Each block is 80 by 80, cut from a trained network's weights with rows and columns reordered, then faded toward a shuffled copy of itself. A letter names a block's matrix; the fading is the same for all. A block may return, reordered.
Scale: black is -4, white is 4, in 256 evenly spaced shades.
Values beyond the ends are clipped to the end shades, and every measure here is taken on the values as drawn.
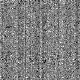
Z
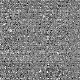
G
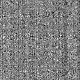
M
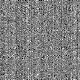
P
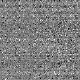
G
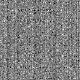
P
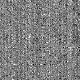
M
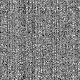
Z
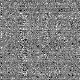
G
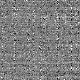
G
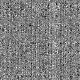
P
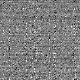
G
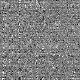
G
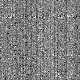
M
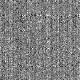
M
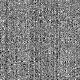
P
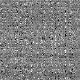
G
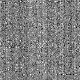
P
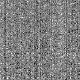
P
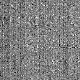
M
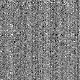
M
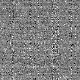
G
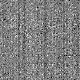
Z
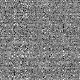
G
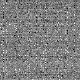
G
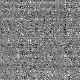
G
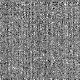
P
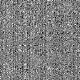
P
